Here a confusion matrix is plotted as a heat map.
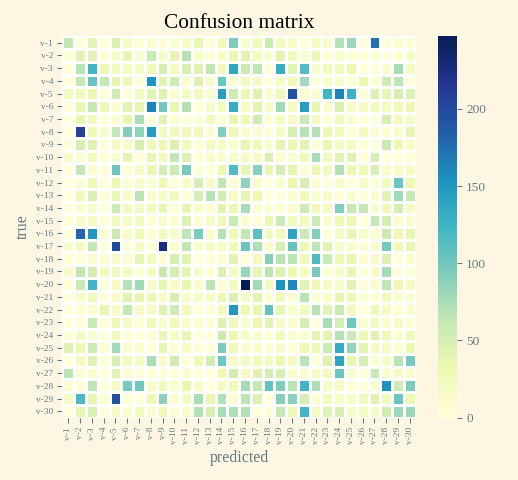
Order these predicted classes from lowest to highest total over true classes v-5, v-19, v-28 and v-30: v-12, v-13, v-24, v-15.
v-13, v-12, v-15, v-24
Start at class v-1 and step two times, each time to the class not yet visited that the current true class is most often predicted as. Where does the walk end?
v-24
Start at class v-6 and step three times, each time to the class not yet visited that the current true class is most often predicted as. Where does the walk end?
v-11
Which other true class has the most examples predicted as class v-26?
v-14
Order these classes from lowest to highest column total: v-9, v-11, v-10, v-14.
v-10, v-11, v-9, v-14
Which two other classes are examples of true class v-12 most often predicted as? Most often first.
v-29, v-16
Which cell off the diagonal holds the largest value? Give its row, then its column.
v-20, v-16
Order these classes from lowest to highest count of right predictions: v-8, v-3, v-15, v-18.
v-15, v-18, v-3, v-8
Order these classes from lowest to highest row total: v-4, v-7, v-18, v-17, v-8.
v-7, v-18, v-4, v-8, v-17
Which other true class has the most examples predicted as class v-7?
v-28
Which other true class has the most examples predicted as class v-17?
v-16
